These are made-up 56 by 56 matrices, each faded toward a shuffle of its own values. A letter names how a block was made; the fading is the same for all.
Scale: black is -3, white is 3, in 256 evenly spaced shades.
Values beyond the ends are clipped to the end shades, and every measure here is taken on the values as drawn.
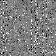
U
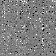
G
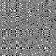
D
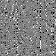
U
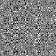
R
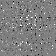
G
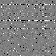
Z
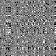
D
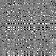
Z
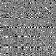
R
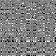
Z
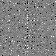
G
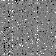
G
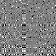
Z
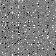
G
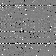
Z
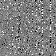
U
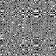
R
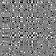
Z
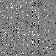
G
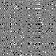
D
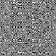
R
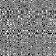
R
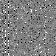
U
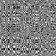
D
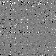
G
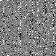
U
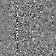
U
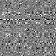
R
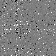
G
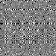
R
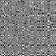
Z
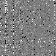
U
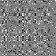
D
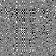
D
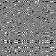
Z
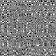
R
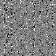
U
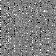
U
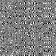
R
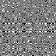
R
